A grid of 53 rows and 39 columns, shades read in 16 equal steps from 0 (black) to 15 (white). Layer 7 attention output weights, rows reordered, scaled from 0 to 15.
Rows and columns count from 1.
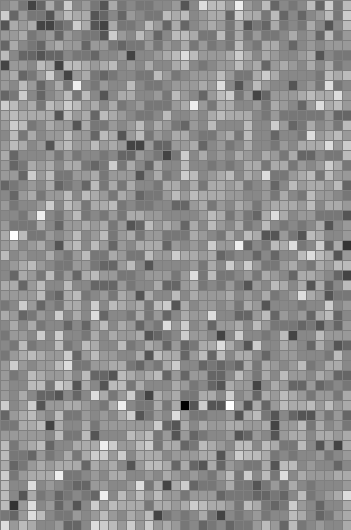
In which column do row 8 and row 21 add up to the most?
6
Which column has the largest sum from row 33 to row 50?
14
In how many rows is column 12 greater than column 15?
21
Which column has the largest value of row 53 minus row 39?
12
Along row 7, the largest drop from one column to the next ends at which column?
7
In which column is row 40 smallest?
17
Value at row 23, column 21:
6
